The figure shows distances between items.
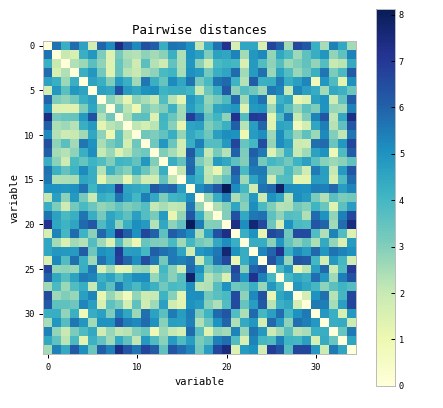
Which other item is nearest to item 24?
21
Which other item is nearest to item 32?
12
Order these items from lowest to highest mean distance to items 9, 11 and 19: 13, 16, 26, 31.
26, 13, 16, 31
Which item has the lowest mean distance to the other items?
2
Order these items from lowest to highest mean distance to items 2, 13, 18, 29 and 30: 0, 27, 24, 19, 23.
27, 19, 24, 0, 23
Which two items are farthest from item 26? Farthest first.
16, 23
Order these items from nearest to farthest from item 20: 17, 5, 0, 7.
7, 17, 5, 0
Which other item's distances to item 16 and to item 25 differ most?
8
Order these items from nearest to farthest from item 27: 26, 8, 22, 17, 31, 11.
17, 31, 22, 26, 11, 8
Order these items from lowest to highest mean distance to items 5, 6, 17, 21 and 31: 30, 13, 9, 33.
13, 33, 30, 9
